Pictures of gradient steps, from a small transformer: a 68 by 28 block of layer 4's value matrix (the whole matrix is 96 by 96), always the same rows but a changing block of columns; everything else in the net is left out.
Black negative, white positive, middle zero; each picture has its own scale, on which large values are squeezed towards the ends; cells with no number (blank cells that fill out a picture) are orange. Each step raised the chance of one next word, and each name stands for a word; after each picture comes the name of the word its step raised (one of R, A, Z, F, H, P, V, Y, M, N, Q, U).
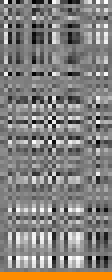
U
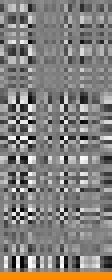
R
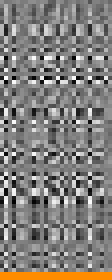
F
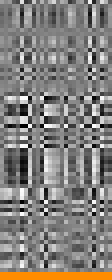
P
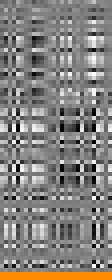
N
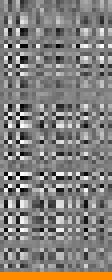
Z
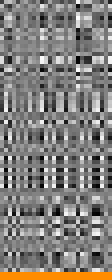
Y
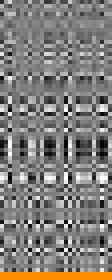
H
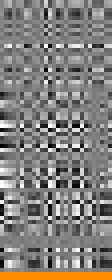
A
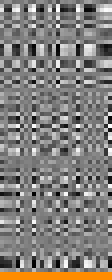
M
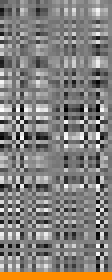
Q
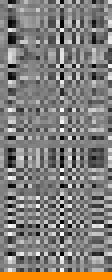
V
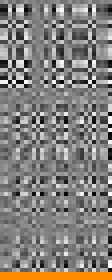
M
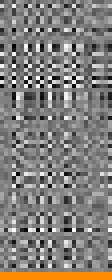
Z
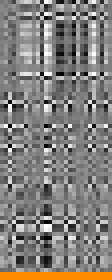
U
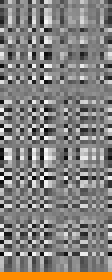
V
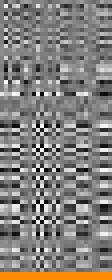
A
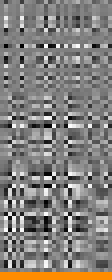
Z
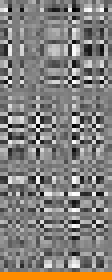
M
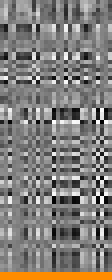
F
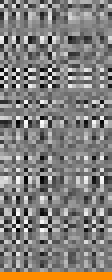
Y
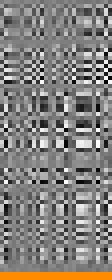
A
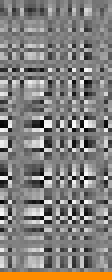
A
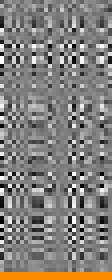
Z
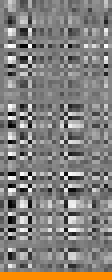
Z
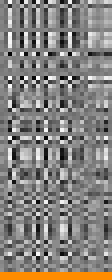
V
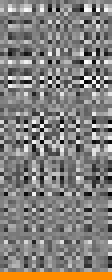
M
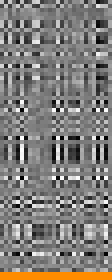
V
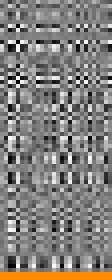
R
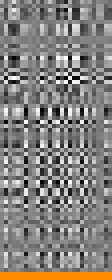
F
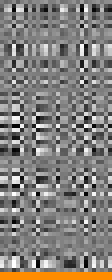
M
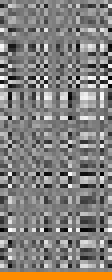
Z
